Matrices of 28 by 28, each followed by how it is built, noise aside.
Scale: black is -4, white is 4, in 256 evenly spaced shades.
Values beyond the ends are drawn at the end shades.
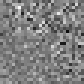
upper triangular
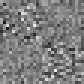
block diagonal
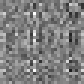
low rank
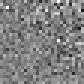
upper triangular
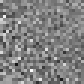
lower triangular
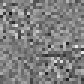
block diagonal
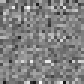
uneven rows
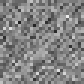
Hankel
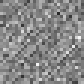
Hankel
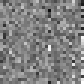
uneven columns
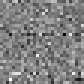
uneven rows
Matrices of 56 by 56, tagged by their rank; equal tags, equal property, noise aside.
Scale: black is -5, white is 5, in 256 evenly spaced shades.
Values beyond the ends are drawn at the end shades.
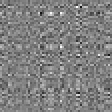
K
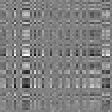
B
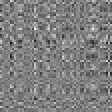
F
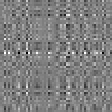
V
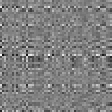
V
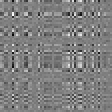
B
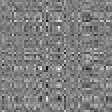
F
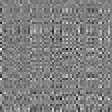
F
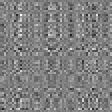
F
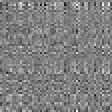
F
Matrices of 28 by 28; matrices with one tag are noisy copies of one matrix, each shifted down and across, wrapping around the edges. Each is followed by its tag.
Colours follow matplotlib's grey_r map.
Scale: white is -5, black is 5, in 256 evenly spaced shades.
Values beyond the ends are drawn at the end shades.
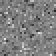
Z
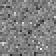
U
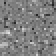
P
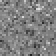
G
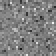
U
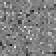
U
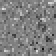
G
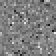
Z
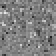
P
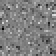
G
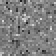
G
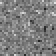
P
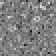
P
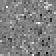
G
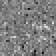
P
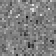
G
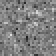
P
